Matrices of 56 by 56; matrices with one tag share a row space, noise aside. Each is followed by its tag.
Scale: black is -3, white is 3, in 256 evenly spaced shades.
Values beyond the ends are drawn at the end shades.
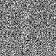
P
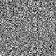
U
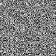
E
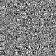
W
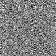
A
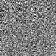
A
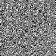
A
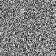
E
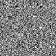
U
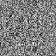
U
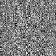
W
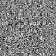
U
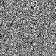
A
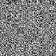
U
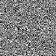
W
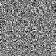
A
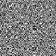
U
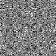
A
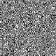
E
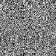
E
